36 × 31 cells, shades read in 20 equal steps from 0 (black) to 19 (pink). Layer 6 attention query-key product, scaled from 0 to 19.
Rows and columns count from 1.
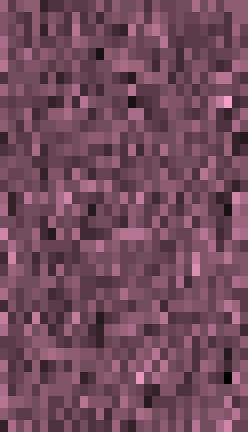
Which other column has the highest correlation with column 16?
1
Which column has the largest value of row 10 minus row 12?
31
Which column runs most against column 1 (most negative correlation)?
23
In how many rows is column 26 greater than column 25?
17
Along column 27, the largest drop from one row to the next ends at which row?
29
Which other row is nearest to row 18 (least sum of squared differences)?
6
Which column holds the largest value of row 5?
4
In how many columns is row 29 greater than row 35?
10
